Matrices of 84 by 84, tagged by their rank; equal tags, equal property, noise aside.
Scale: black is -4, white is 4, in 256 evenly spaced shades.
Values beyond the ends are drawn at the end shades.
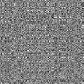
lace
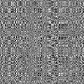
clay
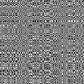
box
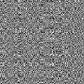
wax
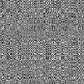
clay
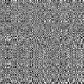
clay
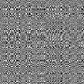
box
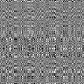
box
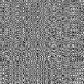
wax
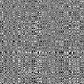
box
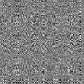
lace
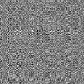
wax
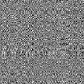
lace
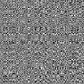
lace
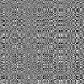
box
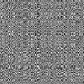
clay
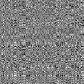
wax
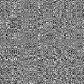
lace
